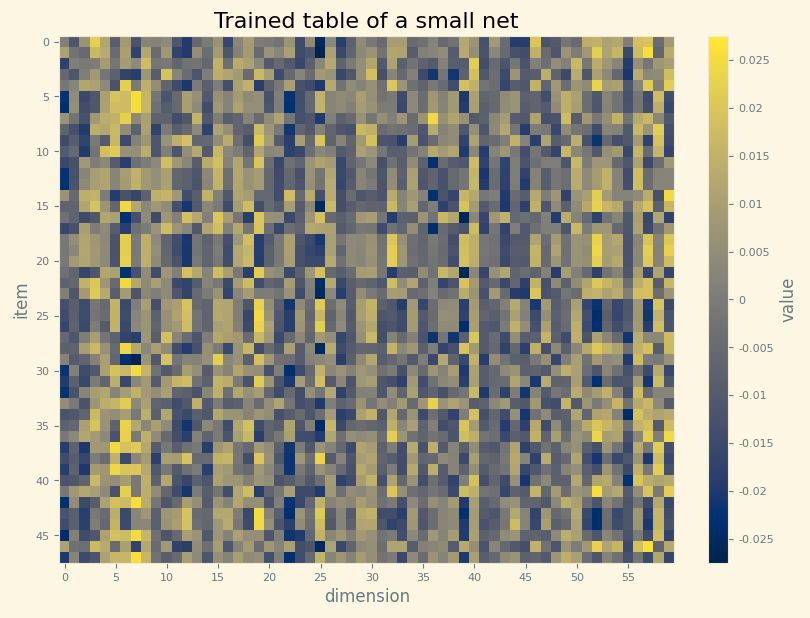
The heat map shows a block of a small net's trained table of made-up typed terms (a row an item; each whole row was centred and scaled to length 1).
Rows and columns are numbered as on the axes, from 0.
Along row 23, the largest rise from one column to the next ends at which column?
46
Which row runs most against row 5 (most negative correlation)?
14
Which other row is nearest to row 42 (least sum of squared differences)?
30
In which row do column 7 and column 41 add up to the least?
29
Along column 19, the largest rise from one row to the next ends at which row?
21
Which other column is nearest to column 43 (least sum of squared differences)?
38
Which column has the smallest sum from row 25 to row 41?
55
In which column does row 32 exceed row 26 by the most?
52
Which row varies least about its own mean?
2
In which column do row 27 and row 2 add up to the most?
40
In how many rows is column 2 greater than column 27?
26
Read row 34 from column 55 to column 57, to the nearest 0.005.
-0.025 0.02 0.015
